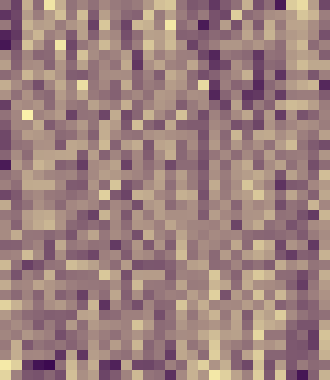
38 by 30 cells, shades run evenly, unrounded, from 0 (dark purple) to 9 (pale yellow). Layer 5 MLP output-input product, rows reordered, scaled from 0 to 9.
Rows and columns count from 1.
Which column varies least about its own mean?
18
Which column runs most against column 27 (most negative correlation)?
21
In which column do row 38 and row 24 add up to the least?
28
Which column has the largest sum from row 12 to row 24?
4
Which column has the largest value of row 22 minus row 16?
10
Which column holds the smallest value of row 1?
26
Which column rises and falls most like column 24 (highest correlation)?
20
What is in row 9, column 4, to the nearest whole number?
3
